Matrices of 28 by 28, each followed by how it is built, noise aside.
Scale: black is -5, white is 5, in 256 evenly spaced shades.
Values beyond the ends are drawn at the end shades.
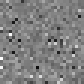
sparse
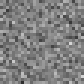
repeating rows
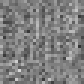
blocks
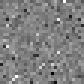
sparse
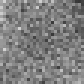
smooth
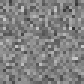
repeating columns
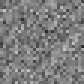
Hankel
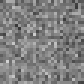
blocks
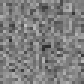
blocks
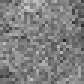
smooth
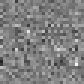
low rank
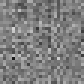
low rank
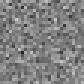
repeating columns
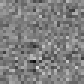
low rank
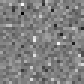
sparse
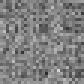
blocks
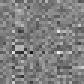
low rank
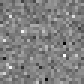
sparse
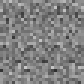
repeating columns
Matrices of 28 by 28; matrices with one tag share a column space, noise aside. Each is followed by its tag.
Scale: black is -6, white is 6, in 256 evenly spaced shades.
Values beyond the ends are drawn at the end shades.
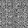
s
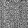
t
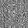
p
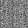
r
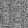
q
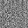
p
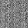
q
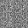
s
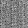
r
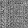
r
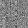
p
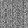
s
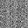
s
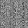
s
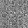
p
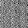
r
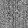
p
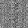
q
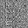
s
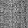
q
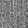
p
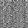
t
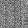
r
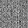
s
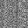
s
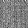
t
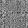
p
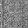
p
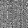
t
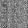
q
